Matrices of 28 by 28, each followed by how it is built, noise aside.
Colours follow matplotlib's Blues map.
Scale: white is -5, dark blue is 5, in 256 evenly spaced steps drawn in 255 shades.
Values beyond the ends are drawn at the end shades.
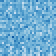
blocks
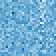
uneven columns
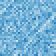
Hankel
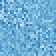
block diagonal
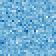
uneven rows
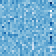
uneven columns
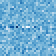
uneven rows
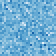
diagonal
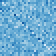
diagonal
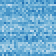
blocks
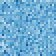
repeating rows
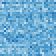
blocks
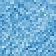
Hankel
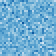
diagonal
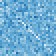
diagonal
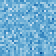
blocks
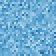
block diagonal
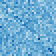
diagonal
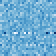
uneven rows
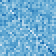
diagonal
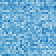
blocks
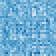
blocks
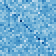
diagonal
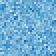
diagonal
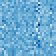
uneven columns
